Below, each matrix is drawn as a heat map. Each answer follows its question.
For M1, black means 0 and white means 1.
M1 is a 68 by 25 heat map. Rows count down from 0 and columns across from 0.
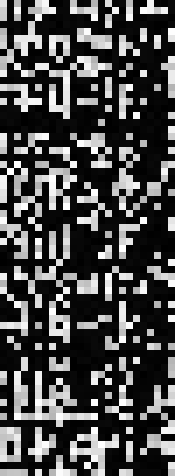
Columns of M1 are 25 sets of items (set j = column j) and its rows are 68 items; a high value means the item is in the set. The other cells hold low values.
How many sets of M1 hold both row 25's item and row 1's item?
8
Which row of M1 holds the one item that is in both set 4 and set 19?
41
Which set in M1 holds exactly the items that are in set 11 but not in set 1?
20
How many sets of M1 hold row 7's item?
6
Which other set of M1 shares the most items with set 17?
9
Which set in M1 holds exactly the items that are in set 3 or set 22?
7
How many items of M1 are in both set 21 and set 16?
8
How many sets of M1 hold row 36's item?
9
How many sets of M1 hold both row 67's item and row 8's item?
5
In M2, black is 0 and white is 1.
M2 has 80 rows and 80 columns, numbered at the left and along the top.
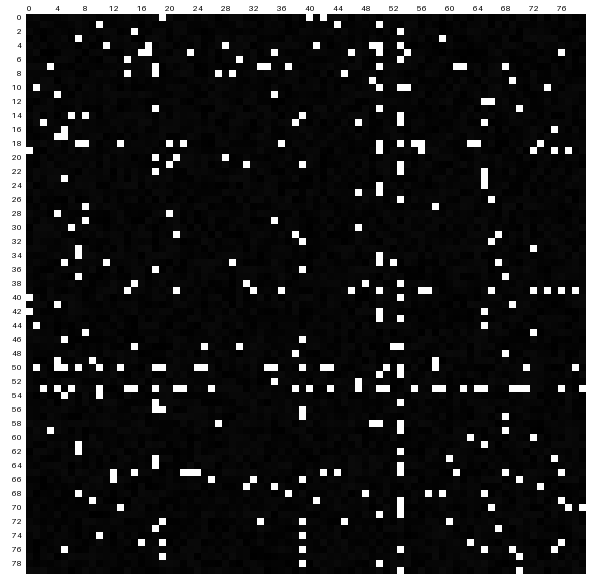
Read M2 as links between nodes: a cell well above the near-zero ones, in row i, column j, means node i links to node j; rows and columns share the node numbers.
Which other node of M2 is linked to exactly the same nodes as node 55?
node 64
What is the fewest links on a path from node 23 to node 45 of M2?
5
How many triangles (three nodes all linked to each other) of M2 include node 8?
0
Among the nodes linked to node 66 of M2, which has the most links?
node 39
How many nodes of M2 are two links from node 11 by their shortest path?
10
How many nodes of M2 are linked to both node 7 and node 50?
2
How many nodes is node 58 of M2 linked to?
4
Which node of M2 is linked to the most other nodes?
node 53
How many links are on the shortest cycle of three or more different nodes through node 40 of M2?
5
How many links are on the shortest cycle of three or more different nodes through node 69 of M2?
3
